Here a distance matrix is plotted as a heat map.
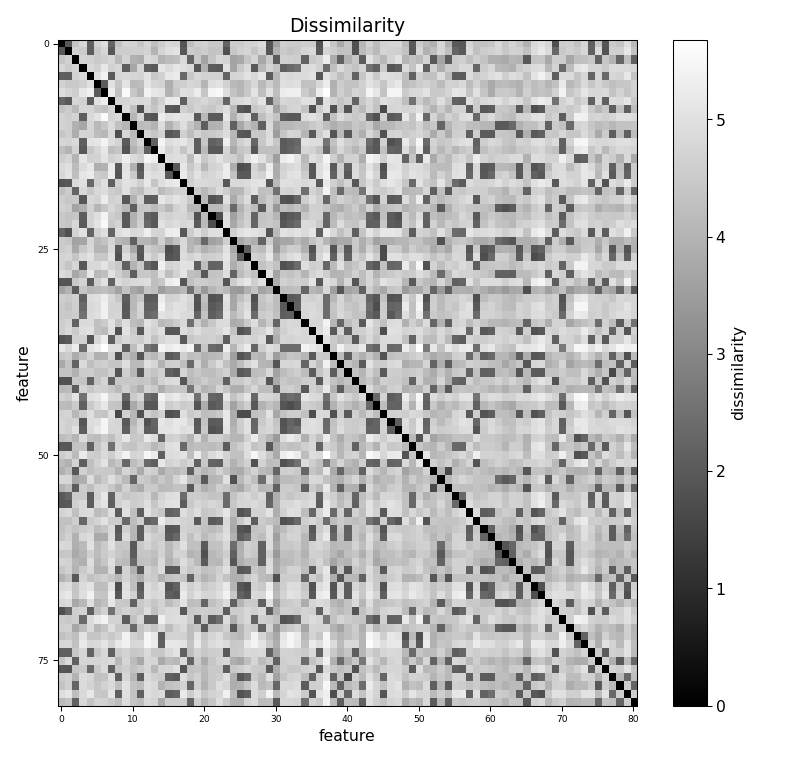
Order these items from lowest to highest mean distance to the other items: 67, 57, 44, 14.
44, 57, 67, 14
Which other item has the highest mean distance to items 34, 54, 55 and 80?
37
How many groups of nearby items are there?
7
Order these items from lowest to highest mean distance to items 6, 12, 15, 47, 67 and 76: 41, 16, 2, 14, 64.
64, 16, 41, 2, 14
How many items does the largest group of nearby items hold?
19
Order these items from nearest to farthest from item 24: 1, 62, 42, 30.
62, 30, 42, 1
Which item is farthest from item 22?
6
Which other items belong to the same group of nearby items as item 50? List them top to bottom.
14, 48, 72, 73
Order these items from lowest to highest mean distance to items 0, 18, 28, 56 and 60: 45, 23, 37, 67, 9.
23, 45, 67, 9, 37
